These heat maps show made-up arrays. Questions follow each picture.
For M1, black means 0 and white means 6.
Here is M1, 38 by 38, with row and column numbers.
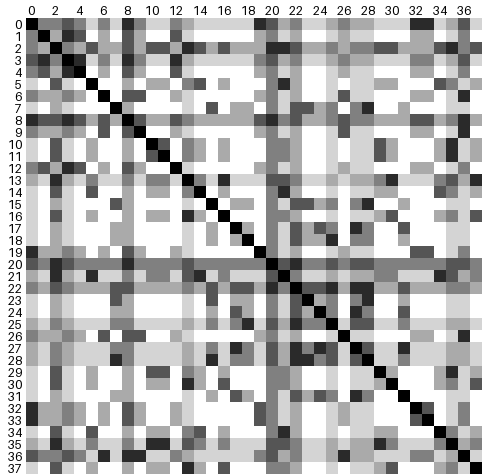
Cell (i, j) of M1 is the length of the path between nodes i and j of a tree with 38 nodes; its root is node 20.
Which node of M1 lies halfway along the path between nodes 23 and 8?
22
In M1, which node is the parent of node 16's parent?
2
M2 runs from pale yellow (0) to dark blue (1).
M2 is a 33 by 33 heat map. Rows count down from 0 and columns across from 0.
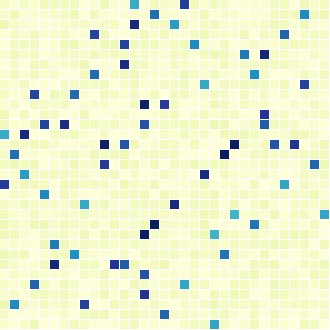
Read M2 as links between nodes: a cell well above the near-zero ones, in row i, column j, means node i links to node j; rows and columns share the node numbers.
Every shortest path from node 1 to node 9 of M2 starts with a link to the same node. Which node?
node 15
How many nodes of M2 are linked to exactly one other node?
8
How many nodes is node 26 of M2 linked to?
3
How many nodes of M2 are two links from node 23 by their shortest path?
5
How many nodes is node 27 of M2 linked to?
1
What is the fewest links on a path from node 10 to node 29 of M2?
2
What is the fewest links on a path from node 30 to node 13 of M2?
5
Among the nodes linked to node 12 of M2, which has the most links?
node 14
